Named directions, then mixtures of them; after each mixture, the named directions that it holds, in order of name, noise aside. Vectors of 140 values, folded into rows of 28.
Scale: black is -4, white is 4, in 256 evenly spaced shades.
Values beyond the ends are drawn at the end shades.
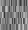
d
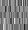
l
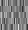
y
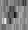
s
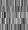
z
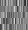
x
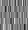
l.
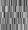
d.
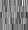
l, s, z.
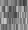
d, s.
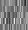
s, x, z.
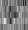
l, s.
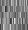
d, l.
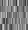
x, y.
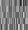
d, l, y.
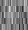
d, s, y.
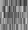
d, s.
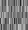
d, y, z.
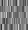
x, y.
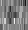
l, s, x.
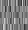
l.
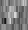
s.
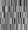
d.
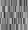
d.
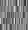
x.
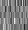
l.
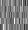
l, x.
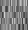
d.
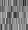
s, x, y.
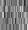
d, x, y.
